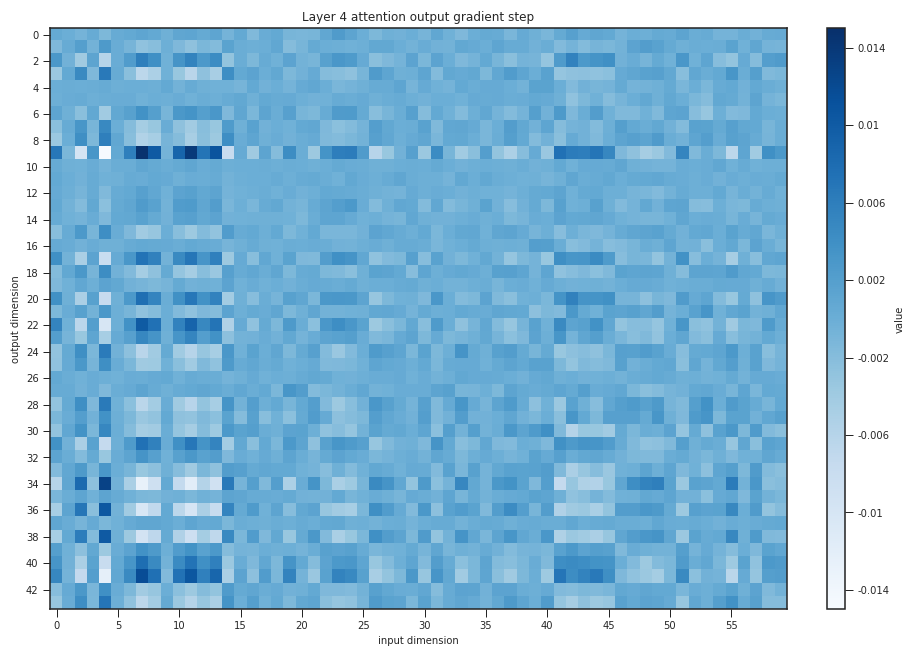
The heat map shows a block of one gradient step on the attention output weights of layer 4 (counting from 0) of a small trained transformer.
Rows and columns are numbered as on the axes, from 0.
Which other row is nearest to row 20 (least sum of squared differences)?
40
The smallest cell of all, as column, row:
4, 9
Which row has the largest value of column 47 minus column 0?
34
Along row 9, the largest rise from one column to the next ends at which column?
5
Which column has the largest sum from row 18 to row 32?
20
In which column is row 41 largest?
7
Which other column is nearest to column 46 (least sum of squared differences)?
52
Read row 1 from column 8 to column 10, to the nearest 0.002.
-0.002 0 -0.002
